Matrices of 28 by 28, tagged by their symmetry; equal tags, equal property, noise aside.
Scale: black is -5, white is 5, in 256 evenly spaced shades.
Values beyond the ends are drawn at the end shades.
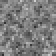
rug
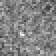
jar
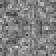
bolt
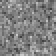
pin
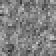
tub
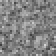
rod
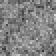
rod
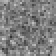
jar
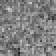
rod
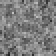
tub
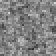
tub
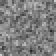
rod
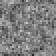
tub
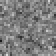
tub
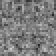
rug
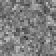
jar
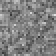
rod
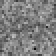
tub
